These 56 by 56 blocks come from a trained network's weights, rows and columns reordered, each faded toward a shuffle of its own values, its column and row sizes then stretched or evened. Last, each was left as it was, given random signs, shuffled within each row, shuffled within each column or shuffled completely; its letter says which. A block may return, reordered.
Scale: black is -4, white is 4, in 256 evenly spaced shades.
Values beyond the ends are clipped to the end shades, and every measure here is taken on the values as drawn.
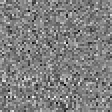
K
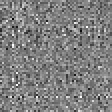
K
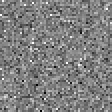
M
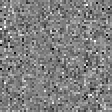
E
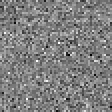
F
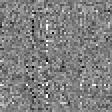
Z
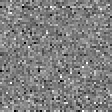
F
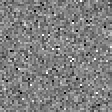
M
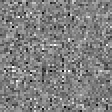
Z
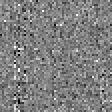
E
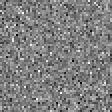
M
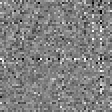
Z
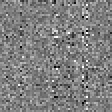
Z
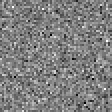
M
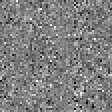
E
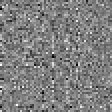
K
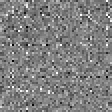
K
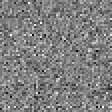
F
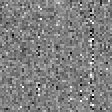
E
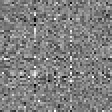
K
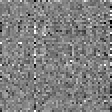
K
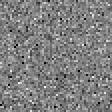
M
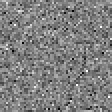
M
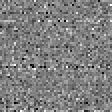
F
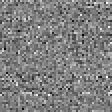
F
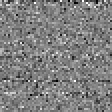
F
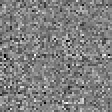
Z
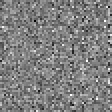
E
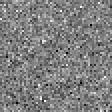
M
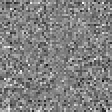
Z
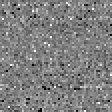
F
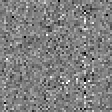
E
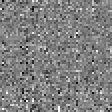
Z
